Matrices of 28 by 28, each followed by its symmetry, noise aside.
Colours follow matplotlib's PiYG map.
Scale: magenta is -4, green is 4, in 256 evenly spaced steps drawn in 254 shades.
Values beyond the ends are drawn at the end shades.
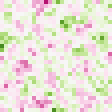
antisymmetric.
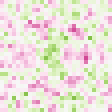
mirrored top to bottom.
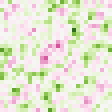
symmetric.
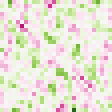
same after a half turn.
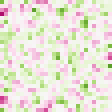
mirrored top to bottom.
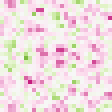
mirrored top to bottom.
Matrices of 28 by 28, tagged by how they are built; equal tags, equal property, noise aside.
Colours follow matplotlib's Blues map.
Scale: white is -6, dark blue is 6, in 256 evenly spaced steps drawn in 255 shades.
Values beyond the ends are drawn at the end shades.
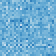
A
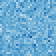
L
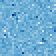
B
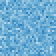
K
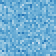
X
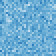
K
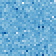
B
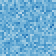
K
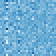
L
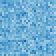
X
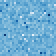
B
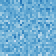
A
